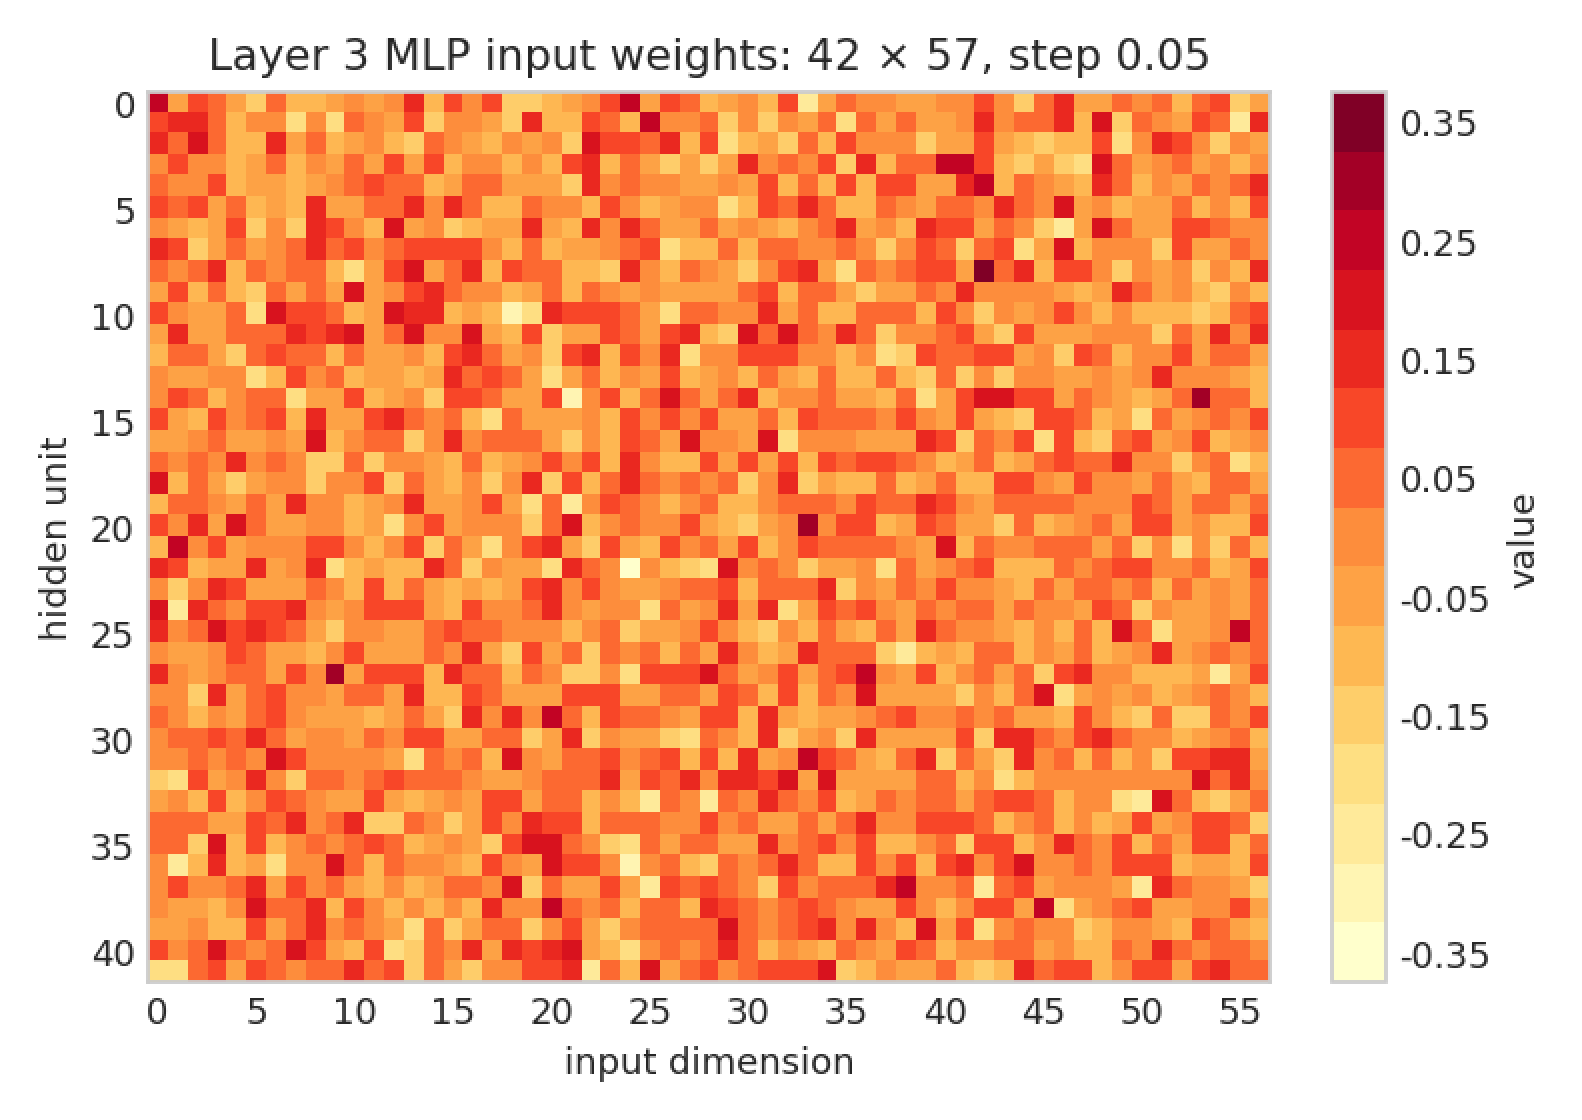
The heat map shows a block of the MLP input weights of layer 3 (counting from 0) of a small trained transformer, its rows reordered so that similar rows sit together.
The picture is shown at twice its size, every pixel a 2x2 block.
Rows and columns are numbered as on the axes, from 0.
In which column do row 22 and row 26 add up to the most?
29
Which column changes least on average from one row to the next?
8
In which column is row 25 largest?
55
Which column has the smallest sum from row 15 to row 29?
52
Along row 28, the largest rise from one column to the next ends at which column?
3
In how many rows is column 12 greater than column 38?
21
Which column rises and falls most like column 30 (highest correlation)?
10
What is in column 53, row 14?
0.3
